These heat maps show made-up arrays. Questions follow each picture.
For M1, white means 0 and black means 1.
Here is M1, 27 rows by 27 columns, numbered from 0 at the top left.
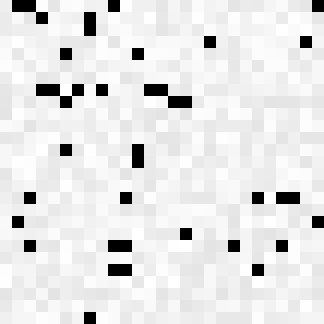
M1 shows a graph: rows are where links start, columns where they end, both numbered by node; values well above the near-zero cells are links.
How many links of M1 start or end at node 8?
4
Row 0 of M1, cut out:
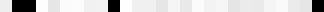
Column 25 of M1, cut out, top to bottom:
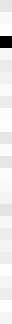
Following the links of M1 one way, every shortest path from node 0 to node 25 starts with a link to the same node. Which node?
node 1
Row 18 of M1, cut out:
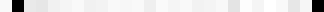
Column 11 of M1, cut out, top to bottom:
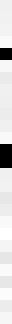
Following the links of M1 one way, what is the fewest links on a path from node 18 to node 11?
4
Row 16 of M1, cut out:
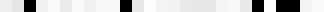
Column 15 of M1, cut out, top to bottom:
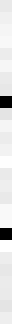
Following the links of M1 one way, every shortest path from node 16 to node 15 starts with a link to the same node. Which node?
node 2
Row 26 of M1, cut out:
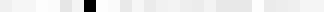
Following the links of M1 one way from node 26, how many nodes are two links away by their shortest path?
6
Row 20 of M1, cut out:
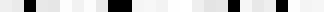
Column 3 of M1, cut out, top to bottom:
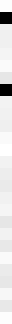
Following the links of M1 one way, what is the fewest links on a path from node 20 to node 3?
3
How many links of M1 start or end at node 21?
2
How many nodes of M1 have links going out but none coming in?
5
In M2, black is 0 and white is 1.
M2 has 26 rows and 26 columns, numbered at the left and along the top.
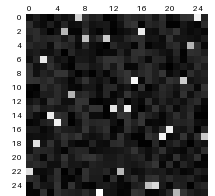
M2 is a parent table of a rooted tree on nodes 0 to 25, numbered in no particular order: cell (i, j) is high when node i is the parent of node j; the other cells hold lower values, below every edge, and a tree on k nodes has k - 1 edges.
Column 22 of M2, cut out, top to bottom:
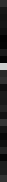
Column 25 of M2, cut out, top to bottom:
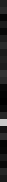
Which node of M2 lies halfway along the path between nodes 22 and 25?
24
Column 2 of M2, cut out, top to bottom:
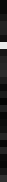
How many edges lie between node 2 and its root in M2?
7
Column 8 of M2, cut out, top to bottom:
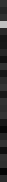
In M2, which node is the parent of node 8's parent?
14
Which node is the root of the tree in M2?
9
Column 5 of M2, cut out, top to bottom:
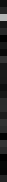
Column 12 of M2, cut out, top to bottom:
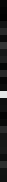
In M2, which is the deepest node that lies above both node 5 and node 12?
13
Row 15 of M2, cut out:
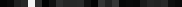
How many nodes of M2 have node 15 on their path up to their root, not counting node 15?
2
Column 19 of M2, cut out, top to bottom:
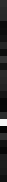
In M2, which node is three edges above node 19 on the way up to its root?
0
